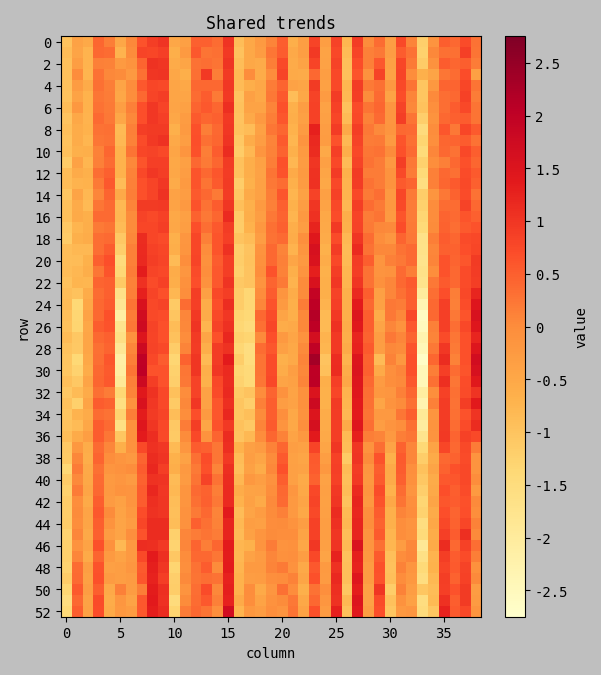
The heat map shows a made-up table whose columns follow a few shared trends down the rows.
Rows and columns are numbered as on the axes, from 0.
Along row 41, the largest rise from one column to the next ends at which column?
27
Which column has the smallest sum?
33
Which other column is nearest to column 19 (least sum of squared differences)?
32
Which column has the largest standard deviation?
5
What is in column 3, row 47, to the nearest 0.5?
0.5
